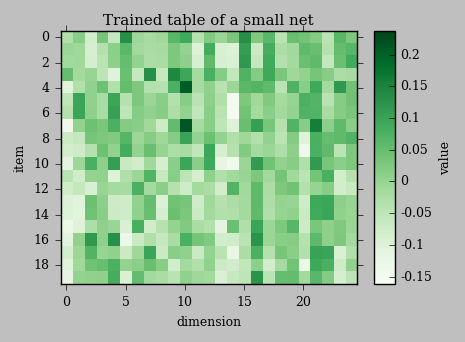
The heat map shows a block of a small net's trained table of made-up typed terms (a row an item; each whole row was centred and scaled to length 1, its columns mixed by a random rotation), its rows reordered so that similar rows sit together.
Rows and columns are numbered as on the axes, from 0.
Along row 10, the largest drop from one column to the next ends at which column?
13
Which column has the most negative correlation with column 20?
22
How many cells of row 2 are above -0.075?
21
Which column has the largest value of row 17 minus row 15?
7
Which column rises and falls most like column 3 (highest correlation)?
19
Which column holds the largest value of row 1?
15
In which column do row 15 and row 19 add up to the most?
16
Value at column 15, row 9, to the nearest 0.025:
0.025
